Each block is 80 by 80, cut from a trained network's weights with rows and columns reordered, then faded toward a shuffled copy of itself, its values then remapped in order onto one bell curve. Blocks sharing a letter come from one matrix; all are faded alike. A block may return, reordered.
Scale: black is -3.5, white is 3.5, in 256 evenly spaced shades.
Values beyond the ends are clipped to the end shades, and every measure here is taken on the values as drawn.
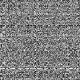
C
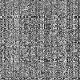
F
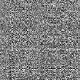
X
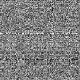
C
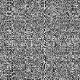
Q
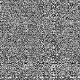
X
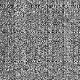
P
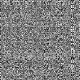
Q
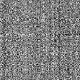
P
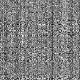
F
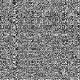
Q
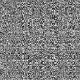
Q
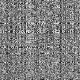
F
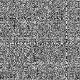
X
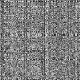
F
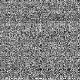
X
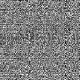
Q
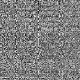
Q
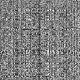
F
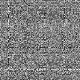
C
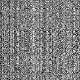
F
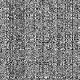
F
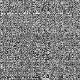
X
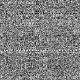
X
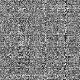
Q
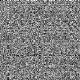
X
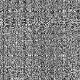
P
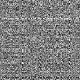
C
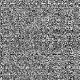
X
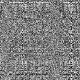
C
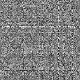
C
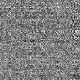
Q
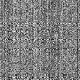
F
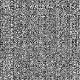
P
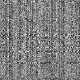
F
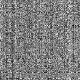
P
